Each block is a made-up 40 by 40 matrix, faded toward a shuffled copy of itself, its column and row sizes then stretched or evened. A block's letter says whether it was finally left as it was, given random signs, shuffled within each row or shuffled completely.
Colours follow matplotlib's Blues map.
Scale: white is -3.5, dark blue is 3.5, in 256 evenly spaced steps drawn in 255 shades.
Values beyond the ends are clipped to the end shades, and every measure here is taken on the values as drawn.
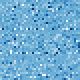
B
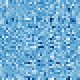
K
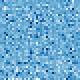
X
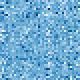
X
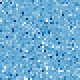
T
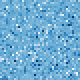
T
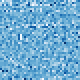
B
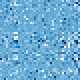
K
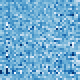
X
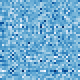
K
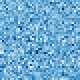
X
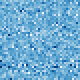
B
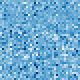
X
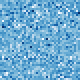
B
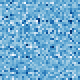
K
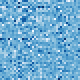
K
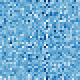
K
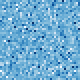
T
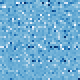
B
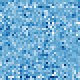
X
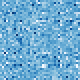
K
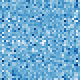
K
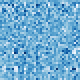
K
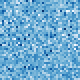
B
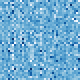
K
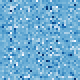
X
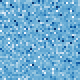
T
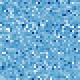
B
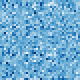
K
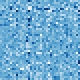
K
